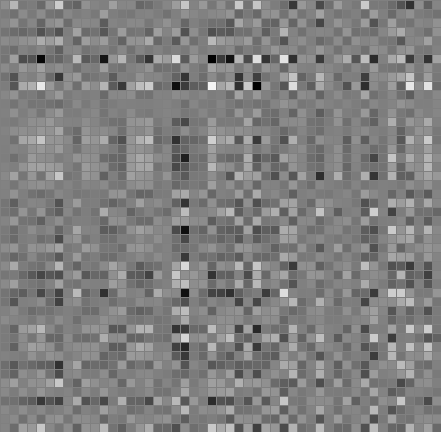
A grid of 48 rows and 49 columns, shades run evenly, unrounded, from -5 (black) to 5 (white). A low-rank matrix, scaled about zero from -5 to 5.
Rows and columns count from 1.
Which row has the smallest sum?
7
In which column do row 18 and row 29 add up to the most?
44
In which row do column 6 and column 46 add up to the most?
10
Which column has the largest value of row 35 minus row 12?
21
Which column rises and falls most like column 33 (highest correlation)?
46
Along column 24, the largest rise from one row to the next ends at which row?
8
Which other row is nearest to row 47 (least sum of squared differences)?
3
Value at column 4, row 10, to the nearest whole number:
2
